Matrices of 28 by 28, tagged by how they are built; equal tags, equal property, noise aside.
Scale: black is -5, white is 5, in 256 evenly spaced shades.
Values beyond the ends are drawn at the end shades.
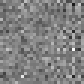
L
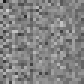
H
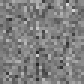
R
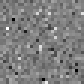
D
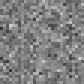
H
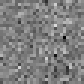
R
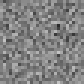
H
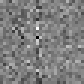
R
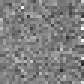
R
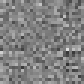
L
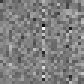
R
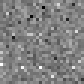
D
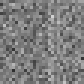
H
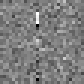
R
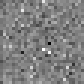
D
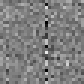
R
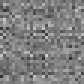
L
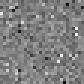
D
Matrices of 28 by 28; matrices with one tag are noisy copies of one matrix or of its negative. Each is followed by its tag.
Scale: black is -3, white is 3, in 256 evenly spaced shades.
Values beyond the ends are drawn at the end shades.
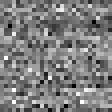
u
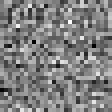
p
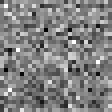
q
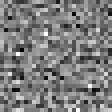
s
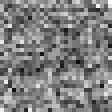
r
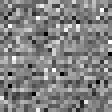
s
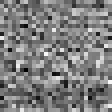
q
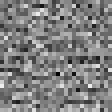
s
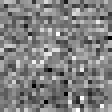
q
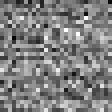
r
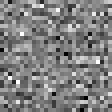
s
